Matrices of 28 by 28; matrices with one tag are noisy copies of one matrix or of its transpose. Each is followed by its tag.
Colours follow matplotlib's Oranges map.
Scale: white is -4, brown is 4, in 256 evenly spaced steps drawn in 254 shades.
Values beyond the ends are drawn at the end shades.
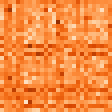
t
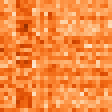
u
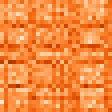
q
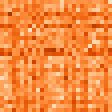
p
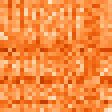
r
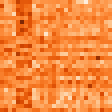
u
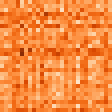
p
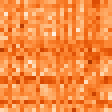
r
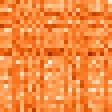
p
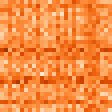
r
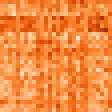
u
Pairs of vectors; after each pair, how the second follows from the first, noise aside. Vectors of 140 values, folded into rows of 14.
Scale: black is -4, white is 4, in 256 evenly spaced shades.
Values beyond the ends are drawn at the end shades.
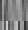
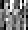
reversed, scaled up.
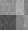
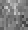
wrapped around, negated, partly zeroed.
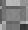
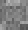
shrunk.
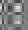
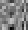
wrapped around, negated.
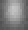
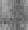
wrapped around, shrunk.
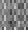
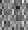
reversed.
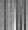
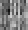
wrapped around, negated.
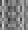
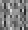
wrapped around, negated.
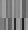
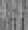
shrunk.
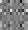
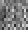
wrapped around, negated.
